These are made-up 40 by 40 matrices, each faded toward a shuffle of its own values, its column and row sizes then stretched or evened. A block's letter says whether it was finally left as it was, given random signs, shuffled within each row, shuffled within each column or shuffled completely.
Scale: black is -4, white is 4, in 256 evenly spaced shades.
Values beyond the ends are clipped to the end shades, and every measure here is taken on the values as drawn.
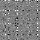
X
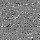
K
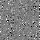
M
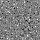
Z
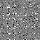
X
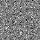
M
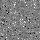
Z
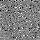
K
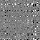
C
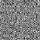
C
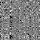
C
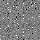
M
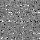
K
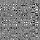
C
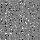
M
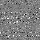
K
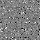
K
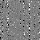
M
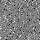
Z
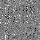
M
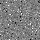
Z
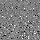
K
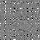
C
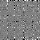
X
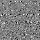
K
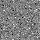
Z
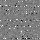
K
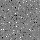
Z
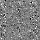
M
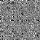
X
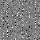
M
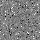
Z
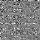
X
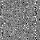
M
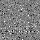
K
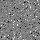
Z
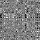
C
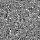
M
